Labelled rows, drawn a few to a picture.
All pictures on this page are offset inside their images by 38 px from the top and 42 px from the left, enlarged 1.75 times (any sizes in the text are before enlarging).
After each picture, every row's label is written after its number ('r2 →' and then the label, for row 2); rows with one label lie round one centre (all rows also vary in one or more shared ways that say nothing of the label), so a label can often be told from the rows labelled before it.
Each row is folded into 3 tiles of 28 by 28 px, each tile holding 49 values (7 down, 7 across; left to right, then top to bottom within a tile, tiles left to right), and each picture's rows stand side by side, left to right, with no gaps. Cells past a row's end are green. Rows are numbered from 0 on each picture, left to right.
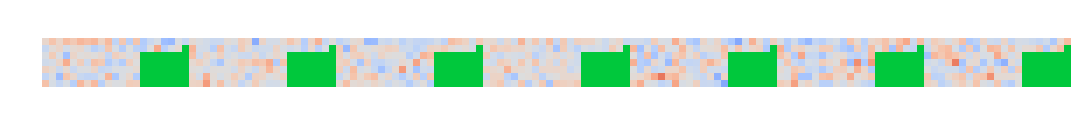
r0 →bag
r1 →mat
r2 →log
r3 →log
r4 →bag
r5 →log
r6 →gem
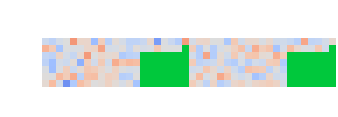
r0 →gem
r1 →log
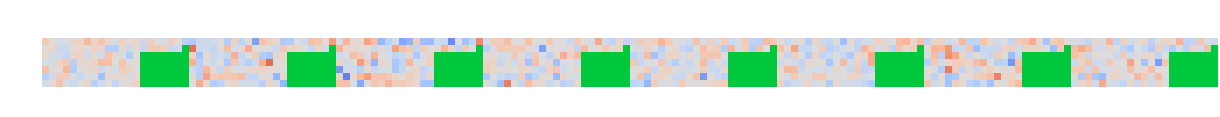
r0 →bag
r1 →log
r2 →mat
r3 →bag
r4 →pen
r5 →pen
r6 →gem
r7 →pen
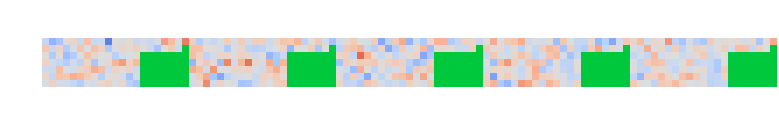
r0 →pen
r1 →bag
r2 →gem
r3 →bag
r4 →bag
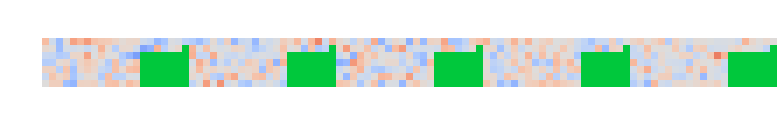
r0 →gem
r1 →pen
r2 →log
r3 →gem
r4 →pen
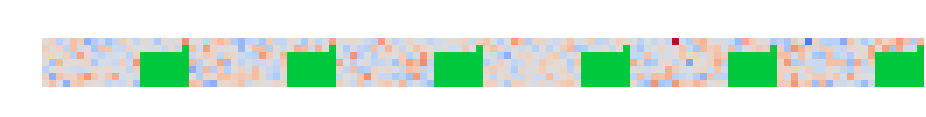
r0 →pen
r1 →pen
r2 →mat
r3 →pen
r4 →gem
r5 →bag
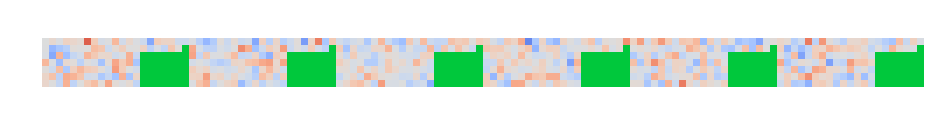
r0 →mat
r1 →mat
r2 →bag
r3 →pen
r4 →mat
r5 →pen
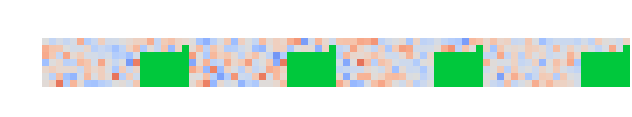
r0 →pen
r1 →gem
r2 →bag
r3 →mat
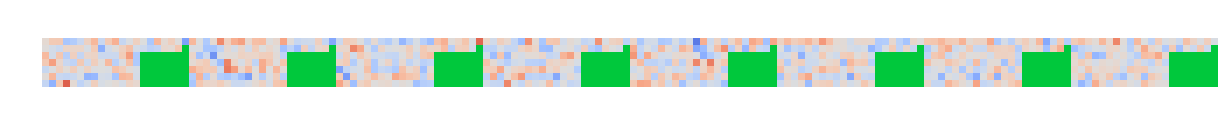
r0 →mat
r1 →pen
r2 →mat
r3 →pen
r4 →mat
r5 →bag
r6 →mat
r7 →pen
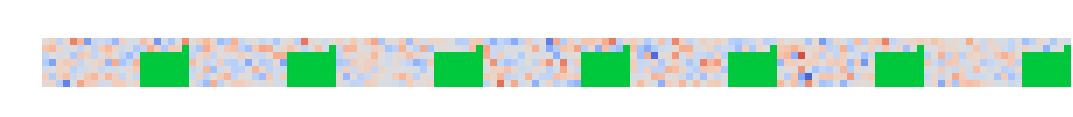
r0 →pen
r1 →log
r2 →pen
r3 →mat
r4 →mat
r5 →log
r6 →bag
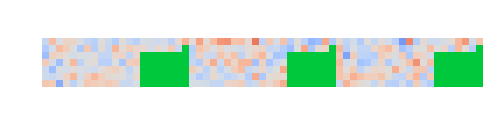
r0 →gem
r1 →bag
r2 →pen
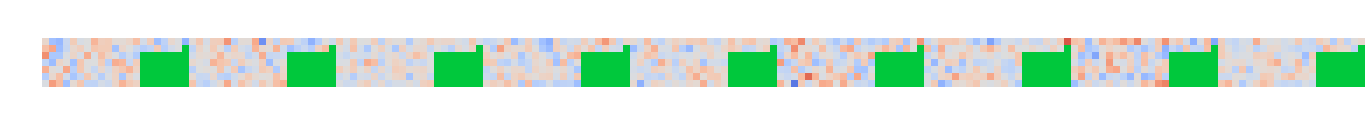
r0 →log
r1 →mat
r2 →pen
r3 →bag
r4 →gem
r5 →bag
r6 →pen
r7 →pen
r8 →bag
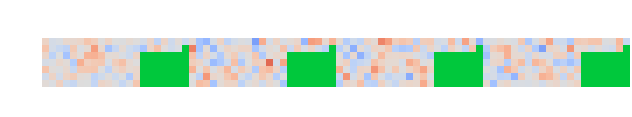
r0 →bag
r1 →pen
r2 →gem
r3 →gem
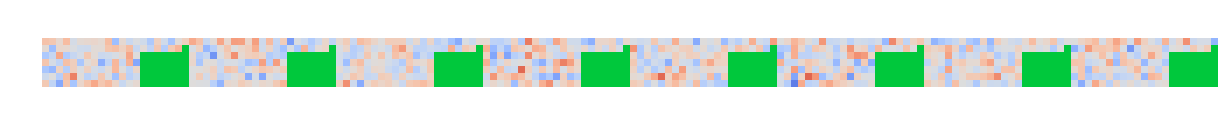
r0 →mat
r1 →log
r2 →log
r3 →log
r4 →bag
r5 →pen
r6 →gem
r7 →bag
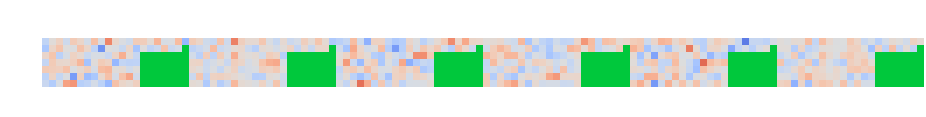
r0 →pen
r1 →gem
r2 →pen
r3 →mat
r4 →mat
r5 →gem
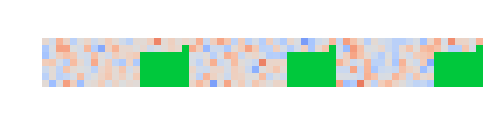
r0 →gem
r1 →mat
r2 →mat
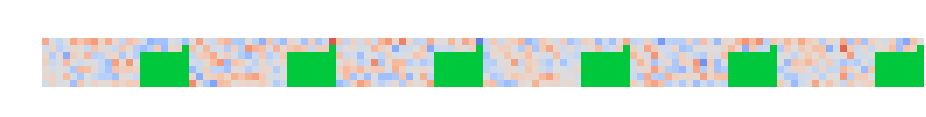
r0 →mat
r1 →mat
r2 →pen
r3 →gem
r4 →log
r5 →log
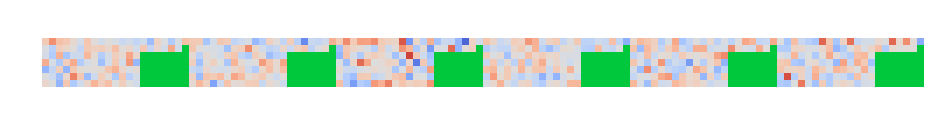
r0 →mat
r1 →mat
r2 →bag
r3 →bag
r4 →log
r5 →gem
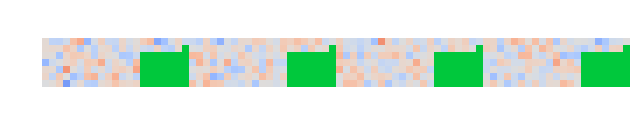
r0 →gem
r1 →log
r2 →log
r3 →mat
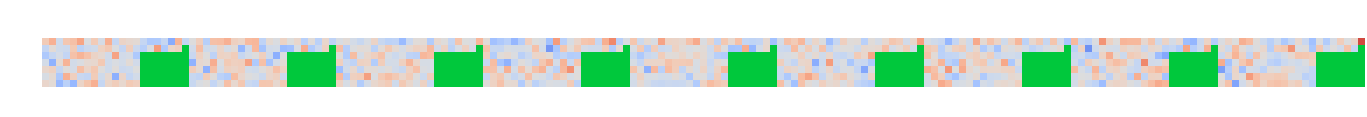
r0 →bag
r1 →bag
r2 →mat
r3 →gem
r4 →gem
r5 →bag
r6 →log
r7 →gem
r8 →pen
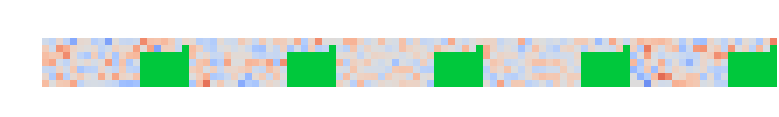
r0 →mat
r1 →pen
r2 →log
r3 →mat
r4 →pen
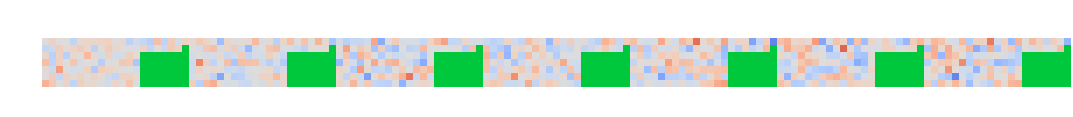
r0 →log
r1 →mat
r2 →gem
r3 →bag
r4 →gem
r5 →log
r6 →log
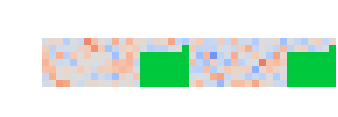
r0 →mat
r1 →mat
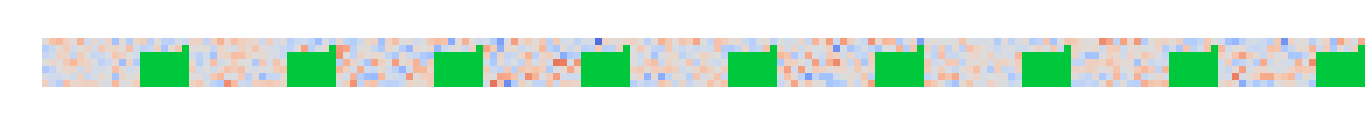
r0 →mat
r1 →bag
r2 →mat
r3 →gem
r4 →pen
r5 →bag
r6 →bag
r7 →pen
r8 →gem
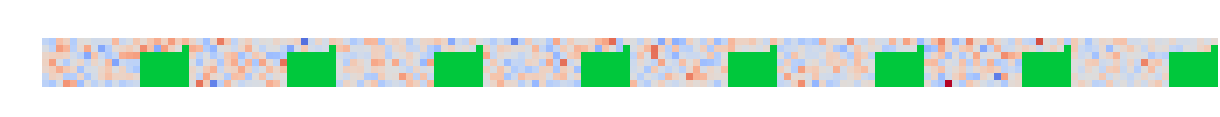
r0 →pen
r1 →pen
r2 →pen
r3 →log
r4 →gem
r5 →gem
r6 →bag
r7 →mat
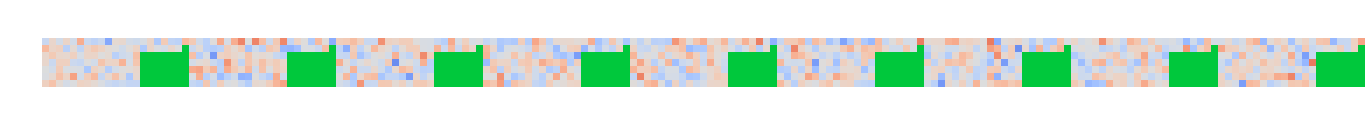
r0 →bag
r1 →pen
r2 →log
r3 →mat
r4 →log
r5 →mat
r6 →pen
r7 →gem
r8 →pen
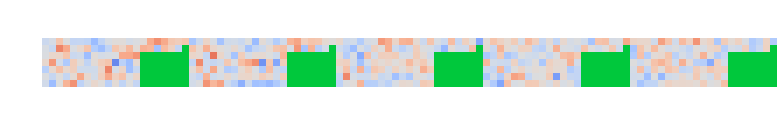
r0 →pen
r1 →bag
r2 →gem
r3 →pen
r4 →gem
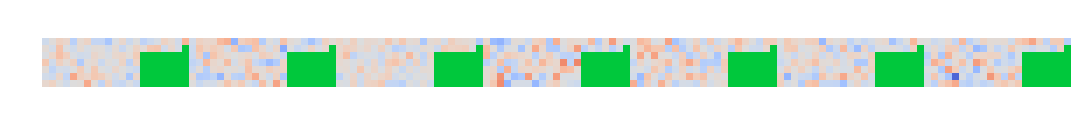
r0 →bag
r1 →pen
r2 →bag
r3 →gem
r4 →bag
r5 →pen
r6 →gem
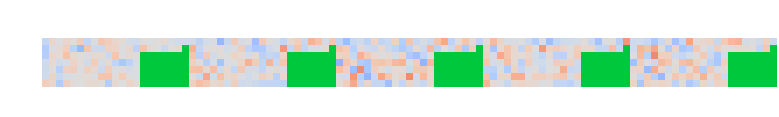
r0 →gem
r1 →bag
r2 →gem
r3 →mat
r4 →gem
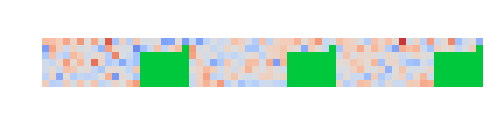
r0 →bag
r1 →pen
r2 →log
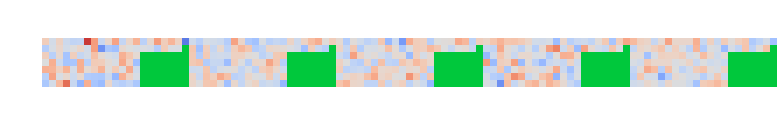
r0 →bag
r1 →mat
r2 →gem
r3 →pen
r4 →log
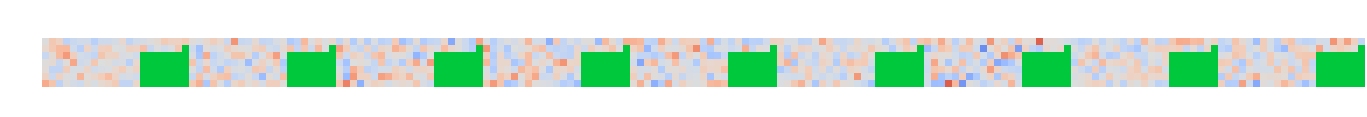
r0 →gem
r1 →log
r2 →log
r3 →bag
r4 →log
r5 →mat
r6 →pen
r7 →gem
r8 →gem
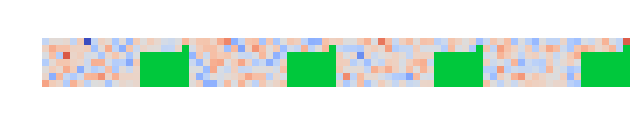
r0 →log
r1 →gem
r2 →bag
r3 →log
